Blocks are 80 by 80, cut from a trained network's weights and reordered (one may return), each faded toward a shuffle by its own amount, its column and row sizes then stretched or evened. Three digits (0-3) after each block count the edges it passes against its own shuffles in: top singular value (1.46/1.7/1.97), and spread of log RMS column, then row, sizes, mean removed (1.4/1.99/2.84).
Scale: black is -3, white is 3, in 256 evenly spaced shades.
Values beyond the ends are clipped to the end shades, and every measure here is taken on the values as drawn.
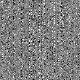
0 3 0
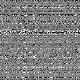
3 1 3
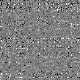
0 2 3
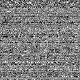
2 0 2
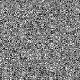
3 0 2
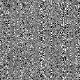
1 3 0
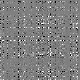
1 3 3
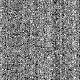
2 0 1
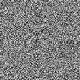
3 0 1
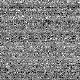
2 0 2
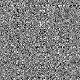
2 1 1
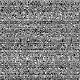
3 2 1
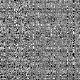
2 3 0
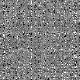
0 3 1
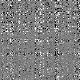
0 3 3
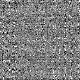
1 2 0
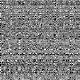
3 2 2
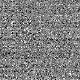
1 1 1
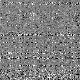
0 0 3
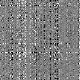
3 3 2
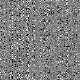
0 3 2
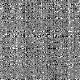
2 1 3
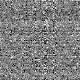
1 2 0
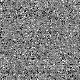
0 1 0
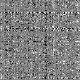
1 2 3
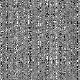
1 3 1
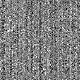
2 1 1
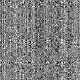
3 1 2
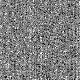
1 0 1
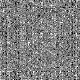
2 1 1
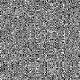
3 2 0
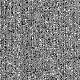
1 1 0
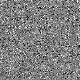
0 1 1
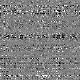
1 2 3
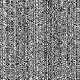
3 1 1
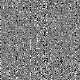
0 3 1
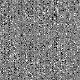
0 2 1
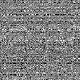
3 1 2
